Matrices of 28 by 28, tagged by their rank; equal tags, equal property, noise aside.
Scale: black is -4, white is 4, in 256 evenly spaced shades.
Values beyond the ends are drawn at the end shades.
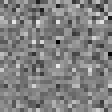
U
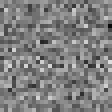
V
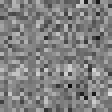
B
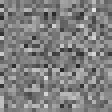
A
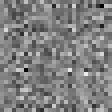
V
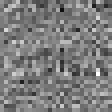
A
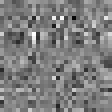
U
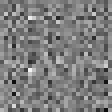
U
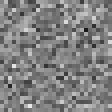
V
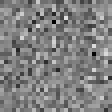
V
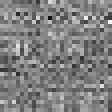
A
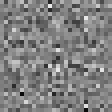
A
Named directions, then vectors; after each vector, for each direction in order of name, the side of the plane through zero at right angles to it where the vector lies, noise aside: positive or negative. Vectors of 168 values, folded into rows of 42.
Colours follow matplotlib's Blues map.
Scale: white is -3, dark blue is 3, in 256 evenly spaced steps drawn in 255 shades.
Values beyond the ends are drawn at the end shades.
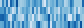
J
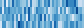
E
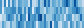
positive, negative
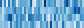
positive, negative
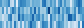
negative, negative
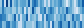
negative, positive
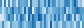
positive, negative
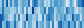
negative, positive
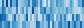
negative, positive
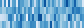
positive, negative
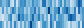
negative, negative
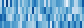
negative, positive
